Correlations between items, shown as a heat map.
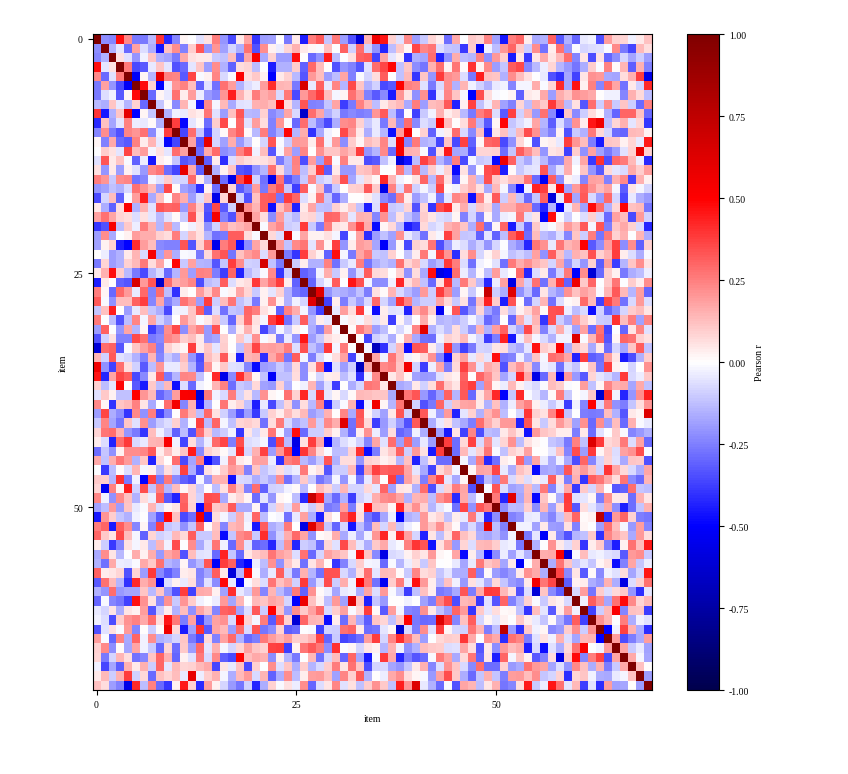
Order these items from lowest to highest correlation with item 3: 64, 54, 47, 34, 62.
54, 34, 62, 64, 47
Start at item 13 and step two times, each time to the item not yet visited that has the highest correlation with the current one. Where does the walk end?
63
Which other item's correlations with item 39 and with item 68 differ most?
33
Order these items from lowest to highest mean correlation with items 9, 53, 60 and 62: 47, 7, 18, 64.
64, 7, 47, 18
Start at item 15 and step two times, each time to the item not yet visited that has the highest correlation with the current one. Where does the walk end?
57
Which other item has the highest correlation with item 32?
60
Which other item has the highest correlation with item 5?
26
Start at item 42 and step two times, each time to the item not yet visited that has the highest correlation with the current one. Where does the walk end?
2
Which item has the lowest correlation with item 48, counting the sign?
1
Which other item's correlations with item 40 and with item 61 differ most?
69
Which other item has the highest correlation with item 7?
23
